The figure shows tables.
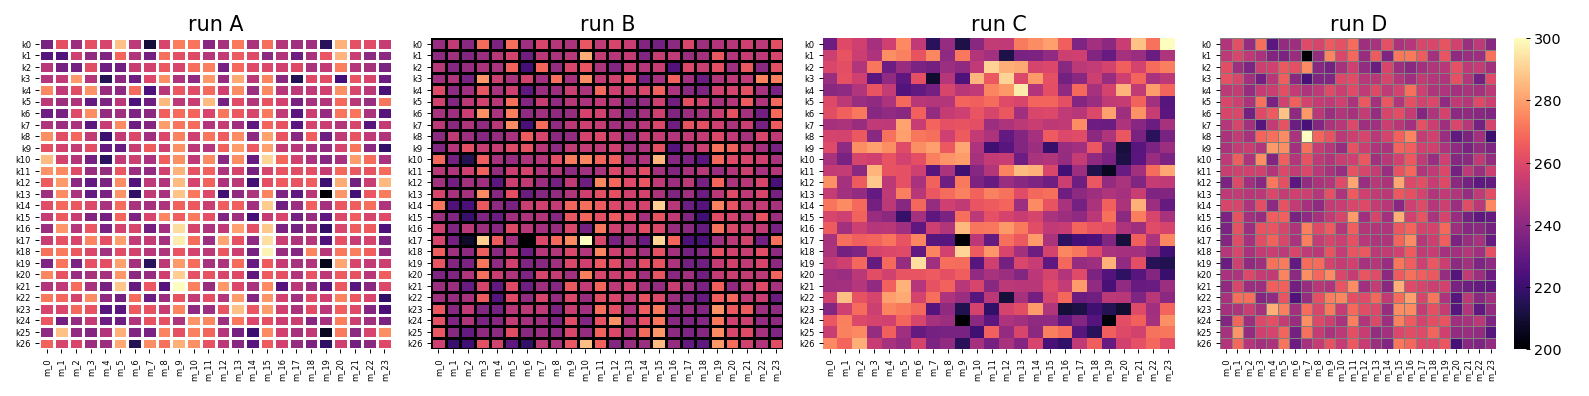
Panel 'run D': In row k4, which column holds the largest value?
m_16
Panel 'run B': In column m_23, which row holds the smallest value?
k12
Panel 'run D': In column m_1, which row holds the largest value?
k25
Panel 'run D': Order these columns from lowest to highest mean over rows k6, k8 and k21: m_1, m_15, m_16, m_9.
m_9, m_1, m_16, m_15
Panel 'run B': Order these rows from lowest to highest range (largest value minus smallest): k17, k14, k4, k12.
k4, k12, k14, k17
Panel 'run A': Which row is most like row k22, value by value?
k4
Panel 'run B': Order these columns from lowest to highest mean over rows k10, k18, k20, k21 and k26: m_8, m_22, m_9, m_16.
m_16, m_8, m_22, m_9
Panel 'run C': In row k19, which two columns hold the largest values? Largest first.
m_6, m_19
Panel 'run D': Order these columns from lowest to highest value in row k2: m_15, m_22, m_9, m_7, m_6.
m_9, m_15, m_22, m_6, m_7
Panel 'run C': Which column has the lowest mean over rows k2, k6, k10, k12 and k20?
m_20
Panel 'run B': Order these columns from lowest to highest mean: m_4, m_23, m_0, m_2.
m_2, m_4, m_23, m_0
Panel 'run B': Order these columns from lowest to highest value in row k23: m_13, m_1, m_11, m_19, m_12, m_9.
m_1, m_13, m_9, m_12, m_11, m_19
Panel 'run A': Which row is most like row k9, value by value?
k23
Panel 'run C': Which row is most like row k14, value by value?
k6
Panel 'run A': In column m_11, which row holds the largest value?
k5
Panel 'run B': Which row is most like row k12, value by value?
k16
